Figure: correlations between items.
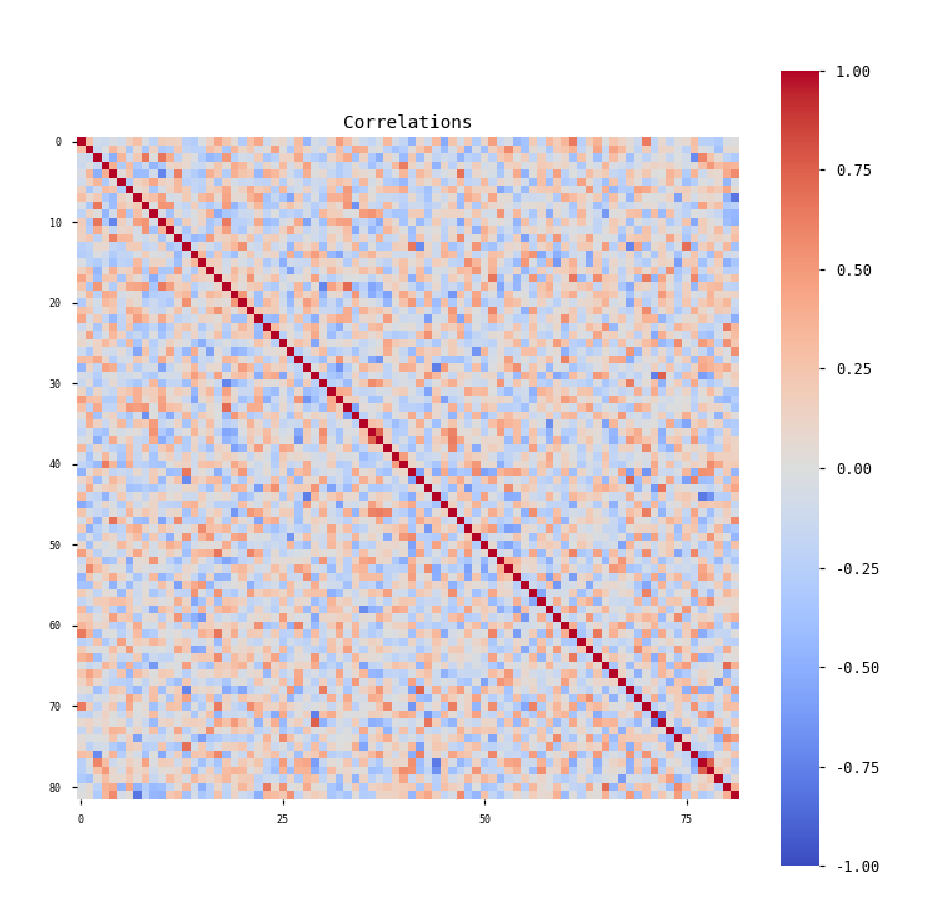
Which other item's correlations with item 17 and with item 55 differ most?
70
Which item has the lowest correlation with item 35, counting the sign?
58
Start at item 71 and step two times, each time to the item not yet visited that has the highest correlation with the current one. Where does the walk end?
77
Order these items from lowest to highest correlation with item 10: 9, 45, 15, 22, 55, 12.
12, 45, 9, 15, 55, 22
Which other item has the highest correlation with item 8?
2
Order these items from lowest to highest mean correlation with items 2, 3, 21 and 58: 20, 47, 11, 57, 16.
47, 16, 57, 20, 11
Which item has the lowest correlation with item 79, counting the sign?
67
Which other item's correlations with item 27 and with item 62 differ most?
60
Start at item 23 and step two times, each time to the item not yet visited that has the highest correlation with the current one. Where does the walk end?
65
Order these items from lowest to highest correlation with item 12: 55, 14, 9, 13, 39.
55, 14, 13, 39, 9
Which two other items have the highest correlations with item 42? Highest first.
68, 76
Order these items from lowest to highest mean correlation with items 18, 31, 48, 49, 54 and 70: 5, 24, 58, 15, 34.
24, 34, 5, 15, 58
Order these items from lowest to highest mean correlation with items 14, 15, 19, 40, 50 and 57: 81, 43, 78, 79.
43, 81, 78, 79
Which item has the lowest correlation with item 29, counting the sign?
71
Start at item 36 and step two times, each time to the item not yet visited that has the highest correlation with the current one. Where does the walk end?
46
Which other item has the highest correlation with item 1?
53
